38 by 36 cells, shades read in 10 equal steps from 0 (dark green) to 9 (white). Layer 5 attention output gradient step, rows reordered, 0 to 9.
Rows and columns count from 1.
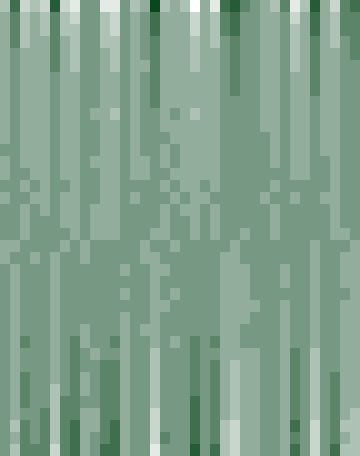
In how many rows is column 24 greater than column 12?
18
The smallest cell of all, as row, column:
1, 16
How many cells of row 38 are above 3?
25
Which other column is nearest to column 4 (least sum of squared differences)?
14
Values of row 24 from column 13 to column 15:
4 4 4
